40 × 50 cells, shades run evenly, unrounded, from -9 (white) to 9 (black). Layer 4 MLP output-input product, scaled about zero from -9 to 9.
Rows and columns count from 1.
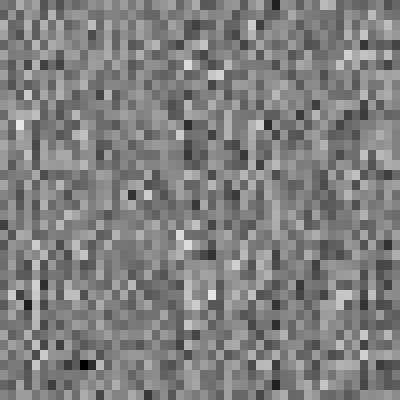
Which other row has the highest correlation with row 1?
39
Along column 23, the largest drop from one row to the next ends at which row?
24
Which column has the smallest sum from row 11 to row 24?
4
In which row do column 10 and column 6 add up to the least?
26
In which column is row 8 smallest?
28
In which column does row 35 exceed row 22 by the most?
46
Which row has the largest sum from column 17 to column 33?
16
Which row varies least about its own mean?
38
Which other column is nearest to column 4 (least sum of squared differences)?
48
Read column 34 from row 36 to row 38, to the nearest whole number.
0 -4 -1
